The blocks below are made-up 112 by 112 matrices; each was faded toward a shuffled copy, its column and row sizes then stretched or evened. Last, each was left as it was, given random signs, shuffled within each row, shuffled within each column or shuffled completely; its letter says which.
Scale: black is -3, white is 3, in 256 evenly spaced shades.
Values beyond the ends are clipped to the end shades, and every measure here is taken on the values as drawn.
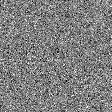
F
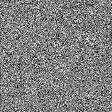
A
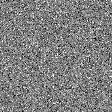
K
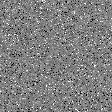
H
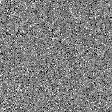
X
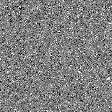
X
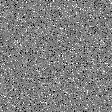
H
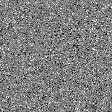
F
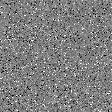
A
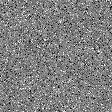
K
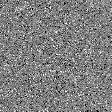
A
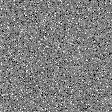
K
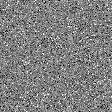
H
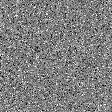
K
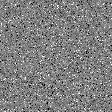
H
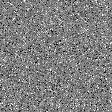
H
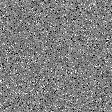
K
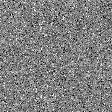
F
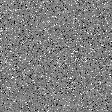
H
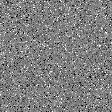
A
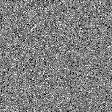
X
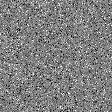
F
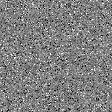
X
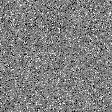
F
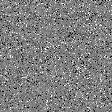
A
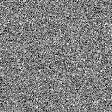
X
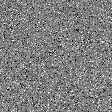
K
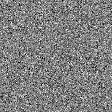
X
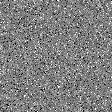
F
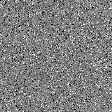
F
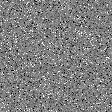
K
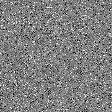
F
